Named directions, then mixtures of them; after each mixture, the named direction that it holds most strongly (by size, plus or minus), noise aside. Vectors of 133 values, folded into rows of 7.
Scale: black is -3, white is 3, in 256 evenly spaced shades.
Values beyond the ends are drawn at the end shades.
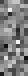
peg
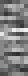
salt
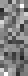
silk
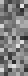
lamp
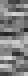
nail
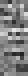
salt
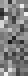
silk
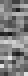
nail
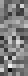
lamp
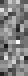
peg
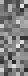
lamp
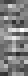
salt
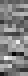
nail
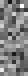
silk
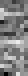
nail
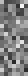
lamp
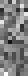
silk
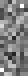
silk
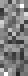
silk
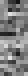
nail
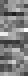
nail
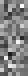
lamp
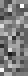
lamp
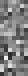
peg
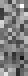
silk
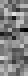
nail
